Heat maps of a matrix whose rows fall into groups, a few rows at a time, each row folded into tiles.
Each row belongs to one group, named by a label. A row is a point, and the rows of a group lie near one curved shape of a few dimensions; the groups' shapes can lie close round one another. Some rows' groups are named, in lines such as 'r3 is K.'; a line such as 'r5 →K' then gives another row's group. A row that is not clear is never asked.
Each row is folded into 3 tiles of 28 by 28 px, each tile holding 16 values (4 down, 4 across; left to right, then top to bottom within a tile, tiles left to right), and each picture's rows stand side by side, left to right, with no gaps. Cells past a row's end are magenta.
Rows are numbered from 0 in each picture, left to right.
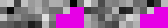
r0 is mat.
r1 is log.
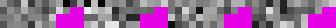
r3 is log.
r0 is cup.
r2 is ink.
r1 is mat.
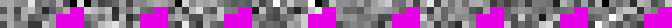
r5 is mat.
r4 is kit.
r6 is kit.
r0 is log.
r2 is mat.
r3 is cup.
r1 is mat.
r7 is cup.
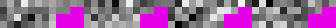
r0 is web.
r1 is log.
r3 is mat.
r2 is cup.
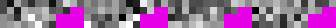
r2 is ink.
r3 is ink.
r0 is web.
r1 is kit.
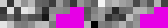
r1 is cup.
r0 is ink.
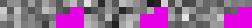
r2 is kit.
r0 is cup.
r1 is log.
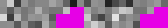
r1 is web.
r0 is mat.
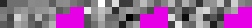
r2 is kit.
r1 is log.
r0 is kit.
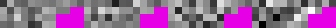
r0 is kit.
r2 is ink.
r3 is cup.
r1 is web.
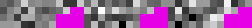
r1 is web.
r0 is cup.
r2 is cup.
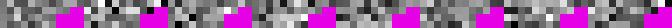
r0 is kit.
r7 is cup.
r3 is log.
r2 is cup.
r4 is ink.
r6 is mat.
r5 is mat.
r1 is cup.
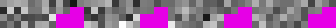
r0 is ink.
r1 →ink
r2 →kit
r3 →kit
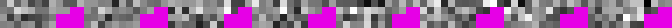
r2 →ink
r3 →ink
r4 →web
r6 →cup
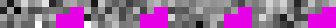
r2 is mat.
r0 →web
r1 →ink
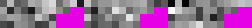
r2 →mat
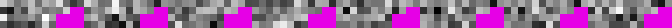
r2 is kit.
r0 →mat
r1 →ink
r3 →log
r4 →ink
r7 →ink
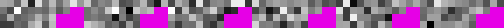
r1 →ink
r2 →cup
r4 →mat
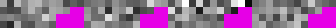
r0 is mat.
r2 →cup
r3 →kit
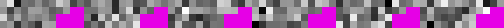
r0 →mat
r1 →ink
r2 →web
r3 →ink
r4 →kit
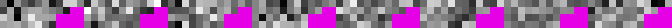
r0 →web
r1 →cup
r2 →mat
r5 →log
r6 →web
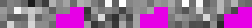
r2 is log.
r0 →web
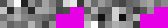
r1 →kit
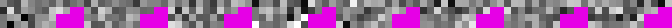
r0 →cup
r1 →kit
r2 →ink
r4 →cup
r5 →log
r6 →cup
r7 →ink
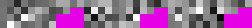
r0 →cup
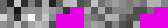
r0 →web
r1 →cup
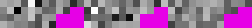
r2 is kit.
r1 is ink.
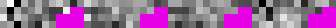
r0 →mat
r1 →mat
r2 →mat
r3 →web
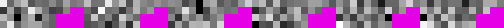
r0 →kit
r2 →log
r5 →ink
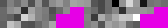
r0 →cup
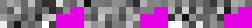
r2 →ink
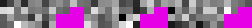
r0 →mat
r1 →kit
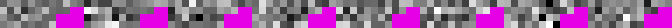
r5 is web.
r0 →cup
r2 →web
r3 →log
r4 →ink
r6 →kit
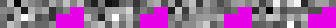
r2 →web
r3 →web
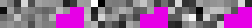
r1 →mat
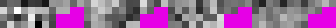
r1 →log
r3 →web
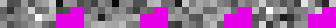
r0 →log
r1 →web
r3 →web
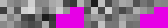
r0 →ink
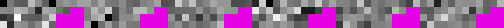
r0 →kit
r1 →cup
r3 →cup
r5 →cup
